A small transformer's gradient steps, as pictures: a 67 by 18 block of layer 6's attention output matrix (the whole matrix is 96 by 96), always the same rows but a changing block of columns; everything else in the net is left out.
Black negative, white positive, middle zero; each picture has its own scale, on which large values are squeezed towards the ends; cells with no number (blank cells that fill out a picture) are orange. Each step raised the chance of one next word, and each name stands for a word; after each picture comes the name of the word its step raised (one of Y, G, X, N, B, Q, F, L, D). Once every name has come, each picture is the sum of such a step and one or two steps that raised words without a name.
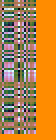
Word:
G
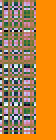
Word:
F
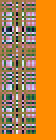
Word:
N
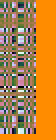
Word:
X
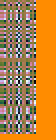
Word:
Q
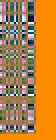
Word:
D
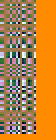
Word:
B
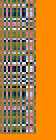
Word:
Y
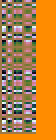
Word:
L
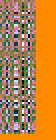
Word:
F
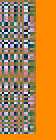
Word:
D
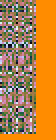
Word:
N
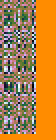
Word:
N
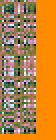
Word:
L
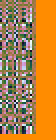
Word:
D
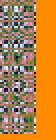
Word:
N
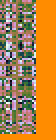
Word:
B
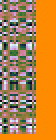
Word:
N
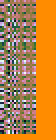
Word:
L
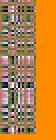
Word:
D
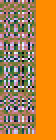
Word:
X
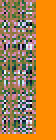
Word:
L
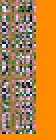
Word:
D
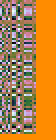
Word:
Y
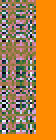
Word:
L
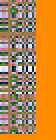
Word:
Y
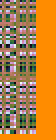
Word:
X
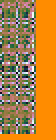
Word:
Y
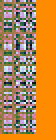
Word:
Y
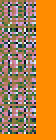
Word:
N
